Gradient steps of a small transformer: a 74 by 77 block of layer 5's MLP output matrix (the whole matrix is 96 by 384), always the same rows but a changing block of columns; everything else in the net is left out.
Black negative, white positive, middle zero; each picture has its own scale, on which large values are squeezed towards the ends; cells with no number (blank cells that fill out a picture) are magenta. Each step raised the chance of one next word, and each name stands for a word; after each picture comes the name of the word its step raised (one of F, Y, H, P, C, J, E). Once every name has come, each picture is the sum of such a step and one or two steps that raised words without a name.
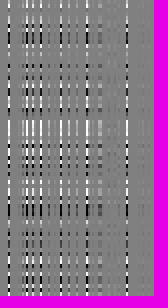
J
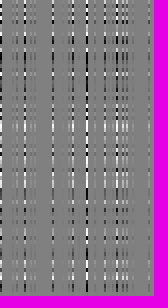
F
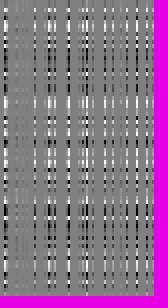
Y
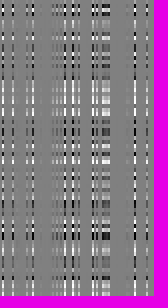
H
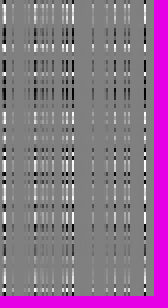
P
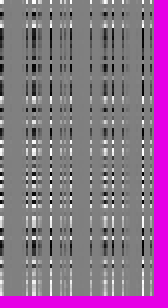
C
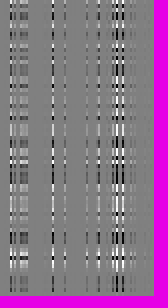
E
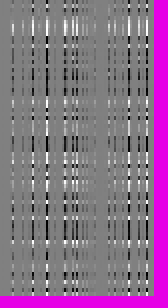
Y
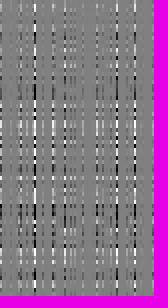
J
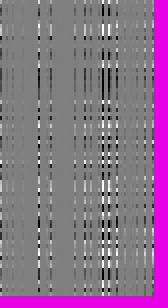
E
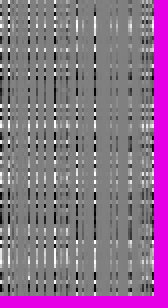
F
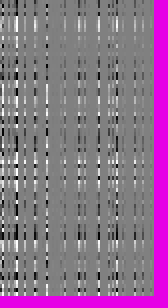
H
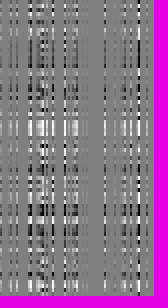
J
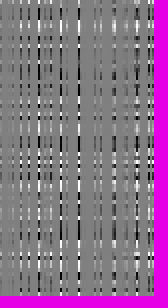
E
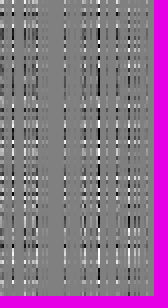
C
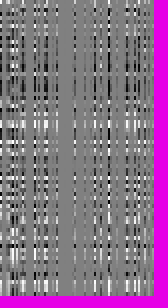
C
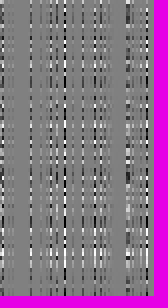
E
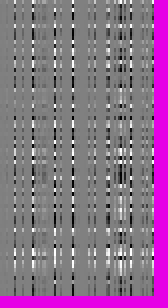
E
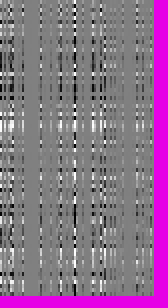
F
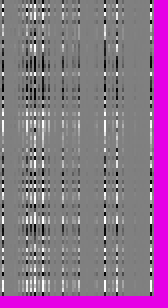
P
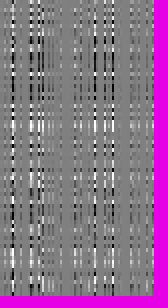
F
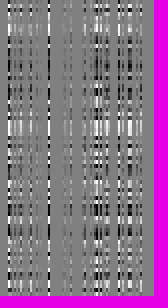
J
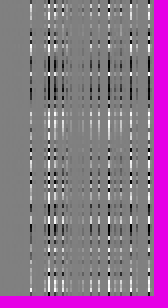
P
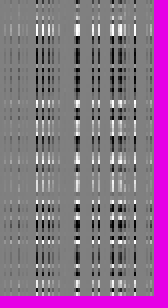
Y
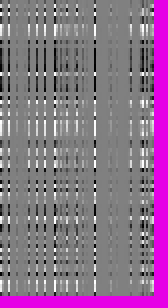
Y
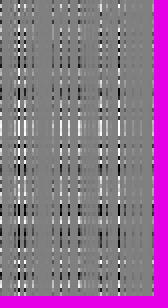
J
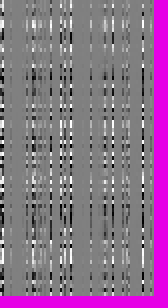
J
